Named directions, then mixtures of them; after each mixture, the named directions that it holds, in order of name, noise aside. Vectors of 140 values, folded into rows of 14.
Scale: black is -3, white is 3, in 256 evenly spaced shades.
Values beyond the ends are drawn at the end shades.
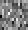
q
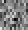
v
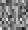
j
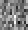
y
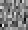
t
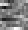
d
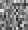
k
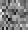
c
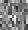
k, t, y.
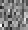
t.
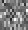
v.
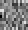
k, q, v.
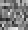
d, q, t.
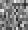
k.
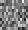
j, t.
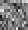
k, q, t.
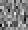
t.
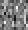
t, y.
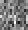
y.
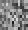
q, y.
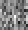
y.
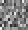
j, t, v.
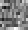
d, t.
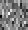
q.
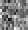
c, d, y.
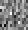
t, y.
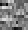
d.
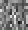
k, y.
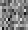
c, j.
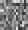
j, k.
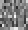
d, t, y.
